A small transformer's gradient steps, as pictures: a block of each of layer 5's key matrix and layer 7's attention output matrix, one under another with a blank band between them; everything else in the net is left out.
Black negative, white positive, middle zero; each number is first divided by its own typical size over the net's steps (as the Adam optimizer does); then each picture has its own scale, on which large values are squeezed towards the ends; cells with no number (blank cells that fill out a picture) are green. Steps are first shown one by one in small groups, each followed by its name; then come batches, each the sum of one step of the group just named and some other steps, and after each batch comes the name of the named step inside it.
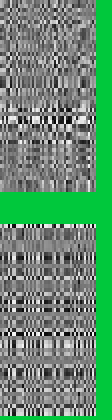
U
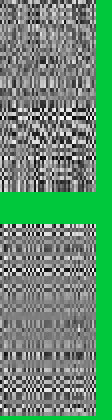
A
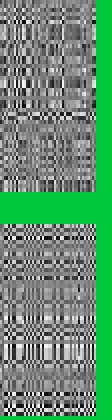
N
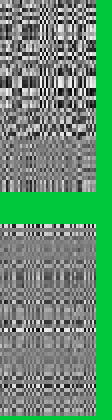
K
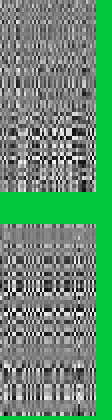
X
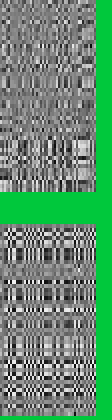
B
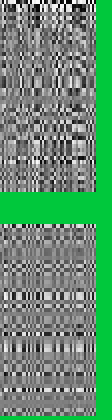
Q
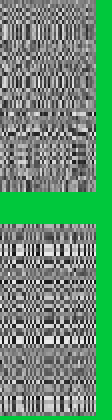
X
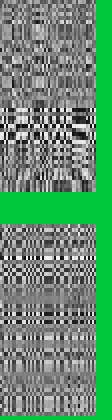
A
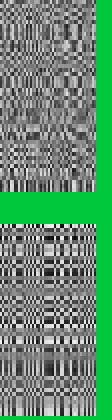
K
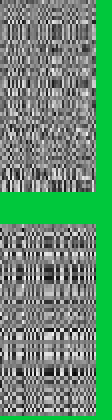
N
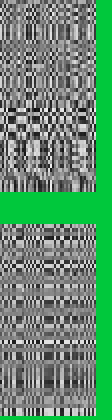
A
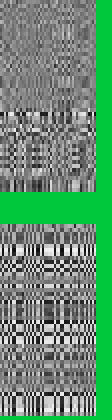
U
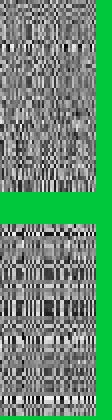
U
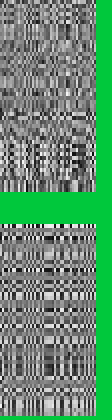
A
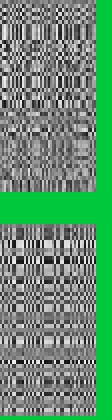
B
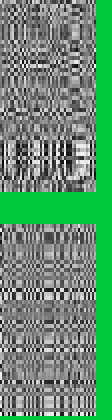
Q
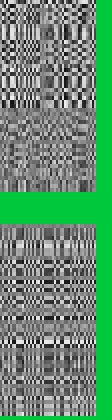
X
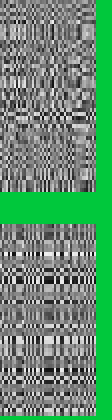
N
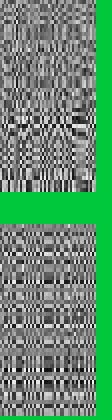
X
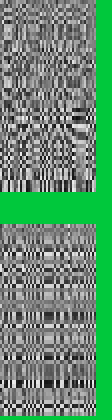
A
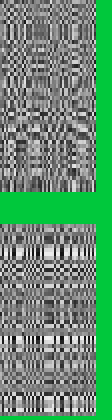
N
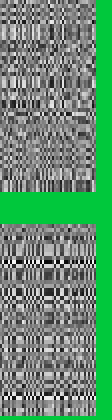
N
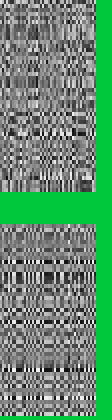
X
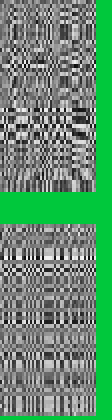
A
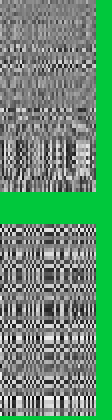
X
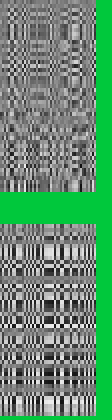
X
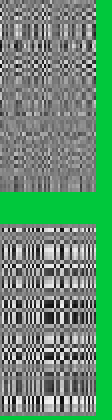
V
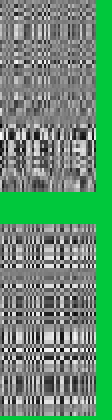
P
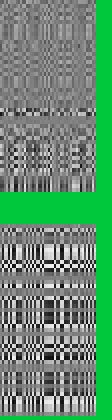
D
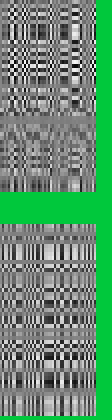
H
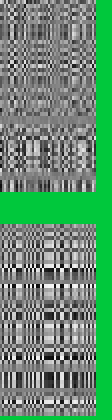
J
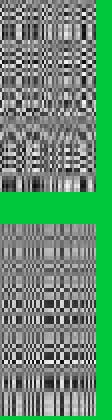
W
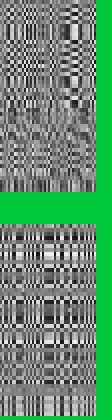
H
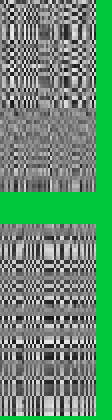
H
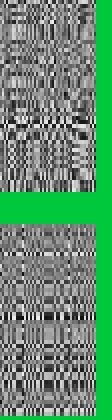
P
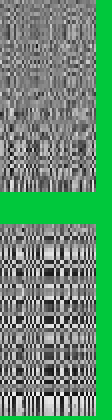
D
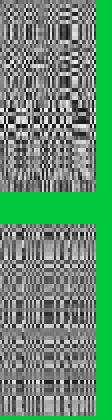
H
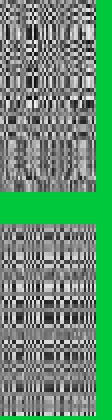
V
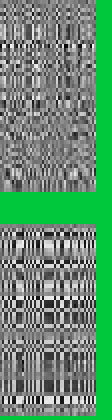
V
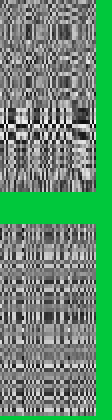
P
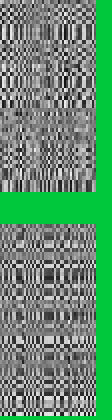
J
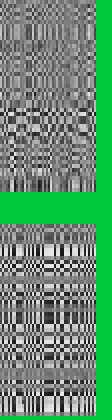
D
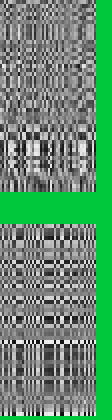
W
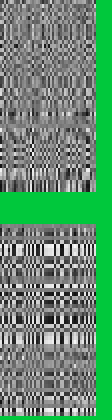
V
